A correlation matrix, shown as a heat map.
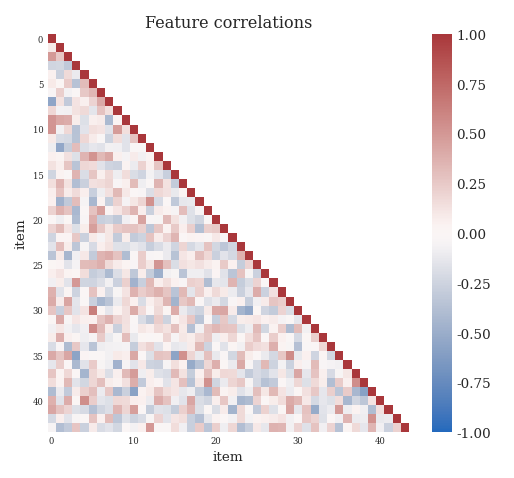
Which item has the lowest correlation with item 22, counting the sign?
41
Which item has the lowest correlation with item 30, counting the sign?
24
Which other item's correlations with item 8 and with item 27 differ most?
10
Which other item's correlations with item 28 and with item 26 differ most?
13
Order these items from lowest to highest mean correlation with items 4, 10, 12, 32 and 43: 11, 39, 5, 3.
3, 39, 11, 5
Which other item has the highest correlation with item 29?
35
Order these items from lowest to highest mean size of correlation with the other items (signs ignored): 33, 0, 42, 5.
33, 42, 0, 5
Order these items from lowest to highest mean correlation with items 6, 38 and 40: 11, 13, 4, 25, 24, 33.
11, 24, 33, 25, 4, 13
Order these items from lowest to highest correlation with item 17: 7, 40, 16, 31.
16, 7, 31, 40
